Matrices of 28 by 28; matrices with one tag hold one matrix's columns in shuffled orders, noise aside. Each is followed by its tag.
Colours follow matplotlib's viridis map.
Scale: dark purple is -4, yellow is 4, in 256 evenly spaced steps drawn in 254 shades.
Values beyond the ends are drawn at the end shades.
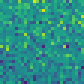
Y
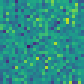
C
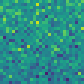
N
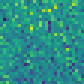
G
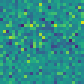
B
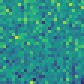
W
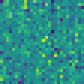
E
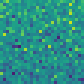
N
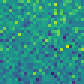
N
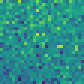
Y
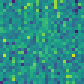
E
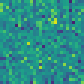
C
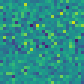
B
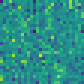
E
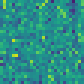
E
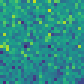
Y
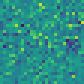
B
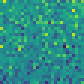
Y
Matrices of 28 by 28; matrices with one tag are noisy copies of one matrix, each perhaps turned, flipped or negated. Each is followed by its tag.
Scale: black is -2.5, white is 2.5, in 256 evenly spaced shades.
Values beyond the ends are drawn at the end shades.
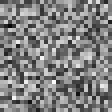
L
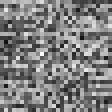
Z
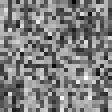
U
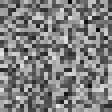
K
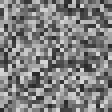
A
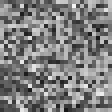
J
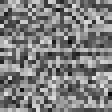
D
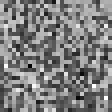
J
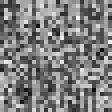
Z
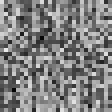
Z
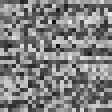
D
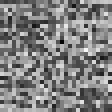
U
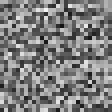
K
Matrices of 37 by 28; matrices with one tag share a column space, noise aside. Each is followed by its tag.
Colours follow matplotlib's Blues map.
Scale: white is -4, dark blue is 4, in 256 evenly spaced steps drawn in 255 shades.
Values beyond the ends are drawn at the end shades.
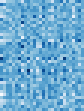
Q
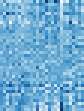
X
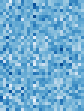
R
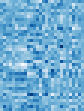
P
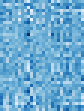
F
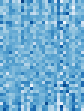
X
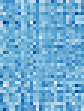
X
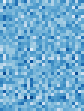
R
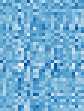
P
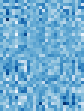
F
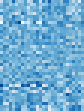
X
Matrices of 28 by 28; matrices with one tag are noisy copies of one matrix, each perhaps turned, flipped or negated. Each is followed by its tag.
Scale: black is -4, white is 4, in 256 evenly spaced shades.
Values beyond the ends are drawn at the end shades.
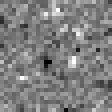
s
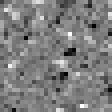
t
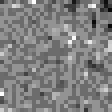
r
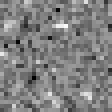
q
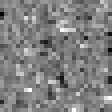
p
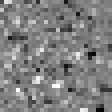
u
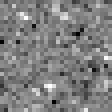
q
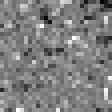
r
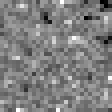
r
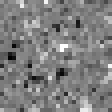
s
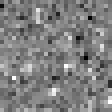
u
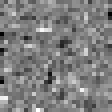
p
